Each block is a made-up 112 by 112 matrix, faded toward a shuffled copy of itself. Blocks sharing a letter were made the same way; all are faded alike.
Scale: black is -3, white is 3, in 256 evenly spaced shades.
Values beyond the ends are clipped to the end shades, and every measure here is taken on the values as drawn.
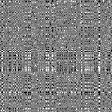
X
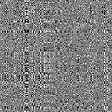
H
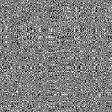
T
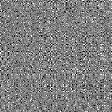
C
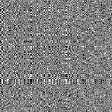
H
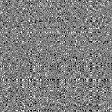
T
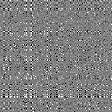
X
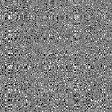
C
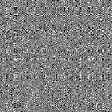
C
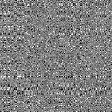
C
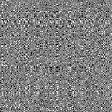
C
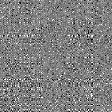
T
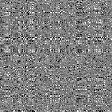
T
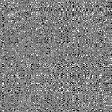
T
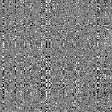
H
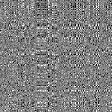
H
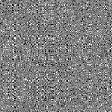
C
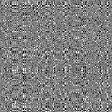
H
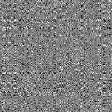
C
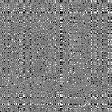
X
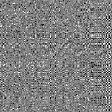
H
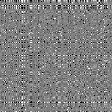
X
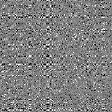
T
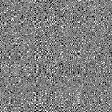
C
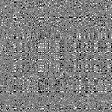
T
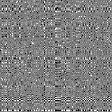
X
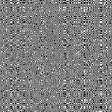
X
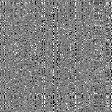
H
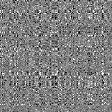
C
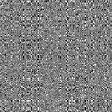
H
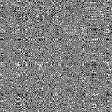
C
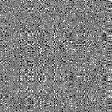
C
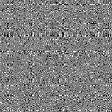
T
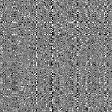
H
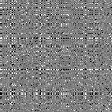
X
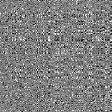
C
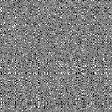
C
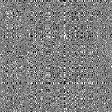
H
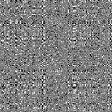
C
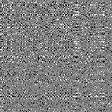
T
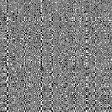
H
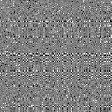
X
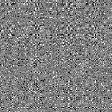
C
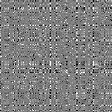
X
